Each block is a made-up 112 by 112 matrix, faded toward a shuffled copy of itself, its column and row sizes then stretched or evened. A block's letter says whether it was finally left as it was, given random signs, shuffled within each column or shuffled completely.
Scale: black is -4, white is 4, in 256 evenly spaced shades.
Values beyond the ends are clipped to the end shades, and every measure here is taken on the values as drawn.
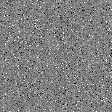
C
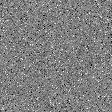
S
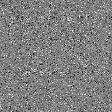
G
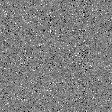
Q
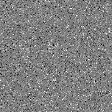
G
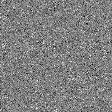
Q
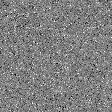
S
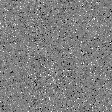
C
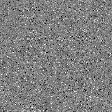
G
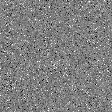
C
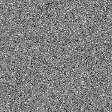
G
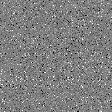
G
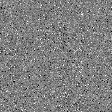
G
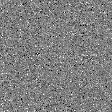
Q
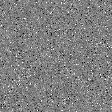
C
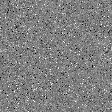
C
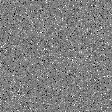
C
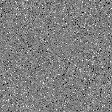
G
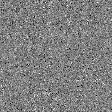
Q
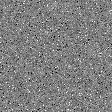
S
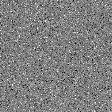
C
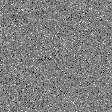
C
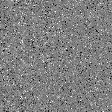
C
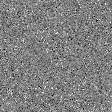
S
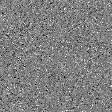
C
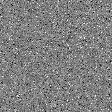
C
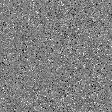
C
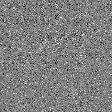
G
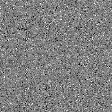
G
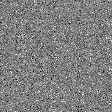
Q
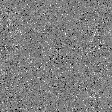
Q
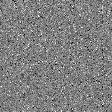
C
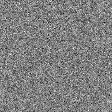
Q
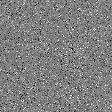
C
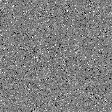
Q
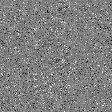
G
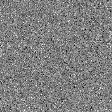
C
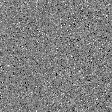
C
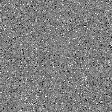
G
